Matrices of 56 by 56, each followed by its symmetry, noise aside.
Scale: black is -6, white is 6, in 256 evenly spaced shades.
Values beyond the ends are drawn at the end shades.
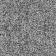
mirrored top to bottom.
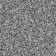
same after a half turn.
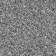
antisymmetric.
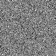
same after a half turn.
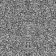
mirrored left to right.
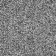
mirrored top to bottom.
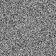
same after a half turn.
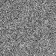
symmetric.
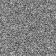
mirrored top to bottom.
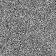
antisymmetric.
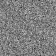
same after a half turn.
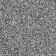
symmetric across the other diagonal.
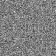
mirrored top to bottom.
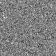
no symmetry.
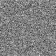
same after a half turn.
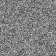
no symmetry.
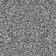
mirrored left to right.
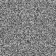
mirrored left to right.
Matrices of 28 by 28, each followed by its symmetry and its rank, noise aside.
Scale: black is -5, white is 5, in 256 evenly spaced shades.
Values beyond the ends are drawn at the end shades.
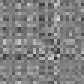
antisymmetric, rank two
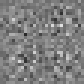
no symmetry, rank three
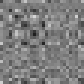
symmetric, rank two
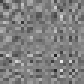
symmetric, rank three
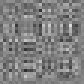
antisymmetric, rank two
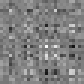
symmetric, rank two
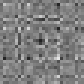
symmetric, rank two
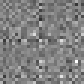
symmetric, rank three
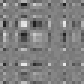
symmetric, rank one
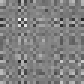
symmetric, rank one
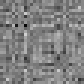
symmetric, rank three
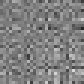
no symmetry, rank three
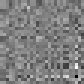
symmetric, rank two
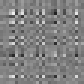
symmetric, rank one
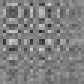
symmetric, rank one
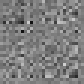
symmetric, rank three
